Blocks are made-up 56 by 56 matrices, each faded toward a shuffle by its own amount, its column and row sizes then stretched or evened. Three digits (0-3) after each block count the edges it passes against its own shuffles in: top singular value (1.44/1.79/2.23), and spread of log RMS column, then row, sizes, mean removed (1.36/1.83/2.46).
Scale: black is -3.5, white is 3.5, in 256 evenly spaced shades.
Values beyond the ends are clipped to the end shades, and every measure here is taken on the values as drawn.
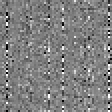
2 3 0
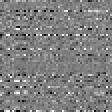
3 1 3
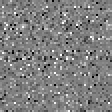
1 0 2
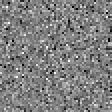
0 1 0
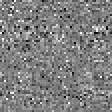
2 0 2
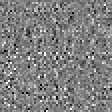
2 2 1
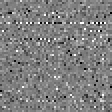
2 0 2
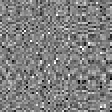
3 2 1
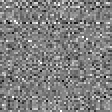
3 0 2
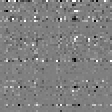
2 2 3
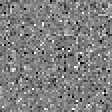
1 0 0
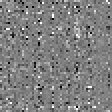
0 3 2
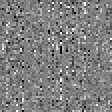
1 3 1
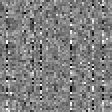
3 3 0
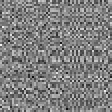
3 0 2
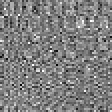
3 0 1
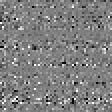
1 2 3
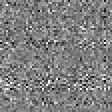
2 2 3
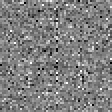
1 1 0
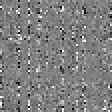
1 3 2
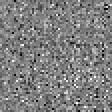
1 1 0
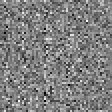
0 2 0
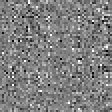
2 2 1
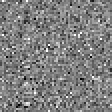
1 0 1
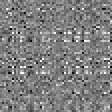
3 1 3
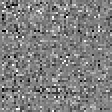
1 2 2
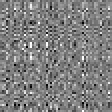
3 3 1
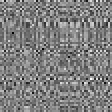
3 1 3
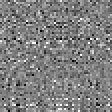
3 1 2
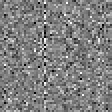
2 2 0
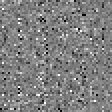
0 2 1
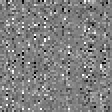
1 3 0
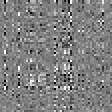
3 3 2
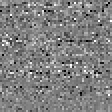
0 0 3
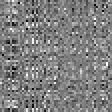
3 3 0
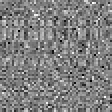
3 0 0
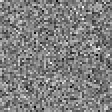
0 0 0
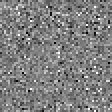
0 1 2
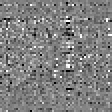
2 2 3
